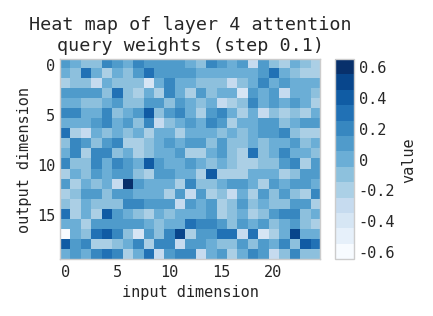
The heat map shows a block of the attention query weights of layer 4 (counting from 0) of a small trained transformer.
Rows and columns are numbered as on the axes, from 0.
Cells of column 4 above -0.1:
14
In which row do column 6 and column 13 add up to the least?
19
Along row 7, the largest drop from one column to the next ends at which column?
1
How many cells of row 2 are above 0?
3
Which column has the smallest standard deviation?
10
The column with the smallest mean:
16
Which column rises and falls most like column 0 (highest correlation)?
7
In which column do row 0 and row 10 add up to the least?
18
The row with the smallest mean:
2
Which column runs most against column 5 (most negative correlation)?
6
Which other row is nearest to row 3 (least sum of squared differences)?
8
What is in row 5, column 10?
0.1
